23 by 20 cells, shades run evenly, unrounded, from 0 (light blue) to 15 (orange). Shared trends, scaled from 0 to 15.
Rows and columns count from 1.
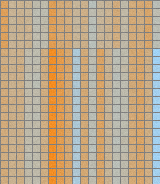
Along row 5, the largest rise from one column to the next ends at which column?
7
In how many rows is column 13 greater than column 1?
17
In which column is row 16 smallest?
20
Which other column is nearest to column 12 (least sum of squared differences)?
5
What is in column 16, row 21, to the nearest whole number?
5
